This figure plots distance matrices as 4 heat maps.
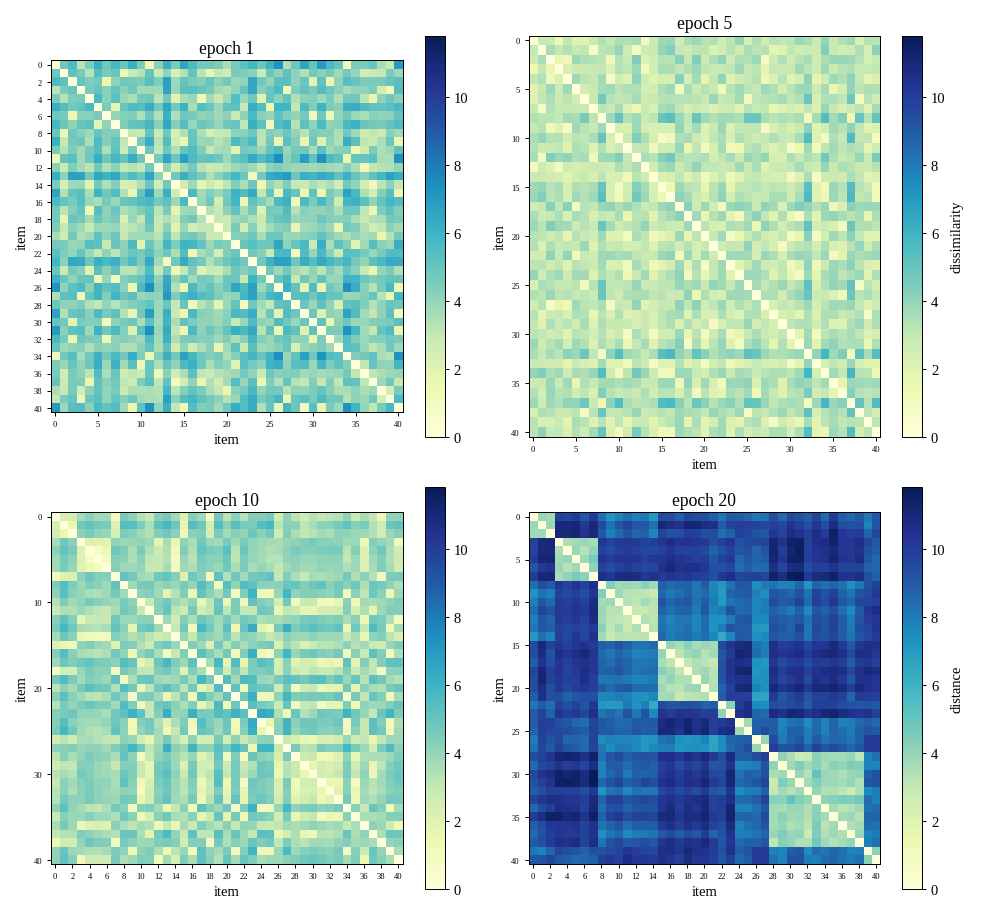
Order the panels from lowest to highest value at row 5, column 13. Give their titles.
epoch 5, epoch 10, epoch 1, epoch 20
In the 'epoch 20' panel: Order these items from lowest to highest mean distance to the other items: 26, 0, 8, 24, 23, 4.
8, 26, 0, 24, 4, 23
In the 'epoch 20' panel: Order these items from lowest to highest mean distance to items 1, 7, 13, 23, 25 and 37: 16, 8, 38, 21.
8, 38, 21, 16
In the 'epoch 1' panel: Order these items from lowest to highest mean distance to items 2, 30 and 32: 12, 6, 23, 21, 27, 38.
6, 21, 12, 38, 27, 23
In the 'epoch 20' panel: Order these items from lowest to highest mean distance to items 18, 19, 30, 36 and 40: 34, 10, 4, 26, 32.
32, 34, 26, 10, 4
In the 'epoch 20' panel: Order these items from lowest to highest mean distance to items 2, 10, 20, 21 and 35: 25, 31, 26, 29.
26, 29, 31, 25
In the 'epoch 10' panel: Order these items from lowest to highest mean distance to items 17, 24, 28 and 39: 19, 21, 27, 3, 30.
21, 30, 3, 19, 27
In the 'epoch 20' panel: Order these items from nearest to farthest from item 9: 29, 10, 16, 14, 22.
14, 10, 22, 16, 29
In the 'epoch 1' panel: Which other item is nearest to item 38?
20
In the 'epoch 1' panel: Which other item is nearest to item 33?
19
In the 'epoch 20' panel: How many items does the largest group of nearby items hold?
11
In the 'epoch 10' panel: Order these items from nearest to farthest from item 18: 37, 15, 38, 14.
38, 15, 37, 14
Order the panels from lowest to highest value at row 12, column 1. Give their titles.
epoch 5, epoch 1, epoch 10, epoch 20
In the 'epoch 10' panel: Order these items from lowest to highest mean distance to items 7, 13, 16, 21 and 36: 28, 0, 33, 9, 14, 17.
9, 14, 0, 28, 33, 17
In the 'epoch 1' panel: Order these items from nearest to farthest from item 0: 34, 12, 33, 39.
34, 39, 12, 33
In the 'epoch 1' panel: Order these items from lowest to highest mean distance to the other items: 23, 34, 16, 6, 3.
6, 3, 16, 34, 23
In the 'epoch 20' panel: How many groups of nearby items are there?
9
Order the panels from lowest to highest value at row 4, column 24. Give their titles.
epoch 1, epoch 5, epoch 10, epoch 20
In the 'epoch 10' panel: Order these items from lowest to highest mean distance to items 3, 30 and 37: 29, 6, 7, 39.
29, 6, 7, 39
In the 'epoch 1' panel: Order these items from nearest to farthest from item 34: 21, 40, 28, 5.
21, 28, 5, 40
